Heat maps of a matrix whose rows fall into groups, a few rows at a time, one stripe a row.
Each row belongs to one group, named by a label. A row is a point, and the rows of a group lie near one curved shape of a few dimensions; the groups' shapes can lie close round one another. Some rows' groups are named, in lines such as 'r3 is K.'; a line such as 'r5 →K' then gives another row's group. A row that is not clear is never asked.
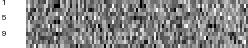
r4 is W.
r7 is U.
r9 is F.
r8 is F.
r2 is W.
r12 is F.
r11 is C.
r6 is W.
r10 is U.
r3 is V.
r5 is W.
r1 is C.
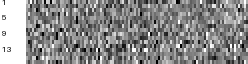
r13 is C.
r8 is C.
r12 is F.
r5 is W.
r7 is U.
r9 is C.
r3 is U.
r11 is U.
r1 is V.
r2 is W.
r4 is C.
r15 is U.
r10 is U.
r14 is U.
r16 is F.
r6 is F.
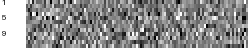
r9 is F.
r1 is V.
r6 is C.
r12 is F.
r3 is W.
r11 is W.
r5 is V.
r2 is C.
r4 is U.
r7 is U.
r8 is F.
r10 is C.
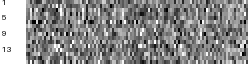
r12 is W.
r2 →F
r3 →C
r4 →W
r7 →U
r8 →F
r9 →C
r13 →F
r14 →C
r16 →W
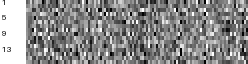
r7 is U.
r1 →C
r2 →C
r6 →F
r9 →F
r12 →C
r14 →F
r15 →F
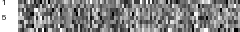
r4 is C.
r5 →U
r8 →V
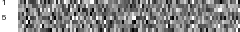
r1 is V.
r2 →W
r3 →V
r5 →F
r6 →F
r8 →W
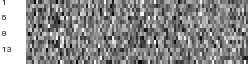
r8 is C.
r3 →F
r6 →W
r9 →W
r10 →F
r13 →W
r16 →W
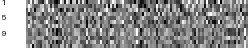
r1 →W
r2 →U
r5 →F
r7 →F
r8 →F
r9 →F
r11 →F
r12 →V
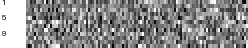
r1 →V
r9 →F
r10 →F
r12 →W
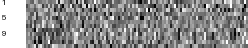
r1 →W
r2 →C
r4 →F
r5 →F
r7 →C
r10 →F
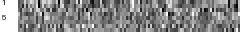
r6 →U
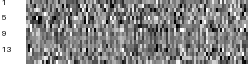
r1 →W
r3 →C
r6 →C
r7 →V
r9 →C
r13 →W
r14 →F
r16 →V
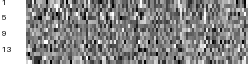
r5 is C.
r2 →W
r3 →F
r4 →F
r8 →W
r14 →W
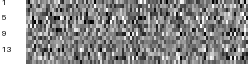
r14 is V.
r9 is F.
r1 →W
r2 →W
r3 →C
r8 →F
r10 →F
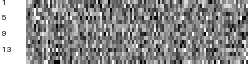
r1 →U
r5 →C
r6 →U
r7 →F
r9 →U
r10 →C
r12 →F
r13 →U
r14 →F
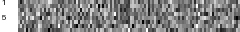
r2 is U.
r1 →W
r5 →V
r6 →W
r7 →C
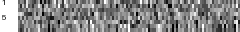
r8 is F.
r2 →V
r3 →U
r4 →U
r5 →W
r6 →C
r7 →F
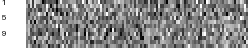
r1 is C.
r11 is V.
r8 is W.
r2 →V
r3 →F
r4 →C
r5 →W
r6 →V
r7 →F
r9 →C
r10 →F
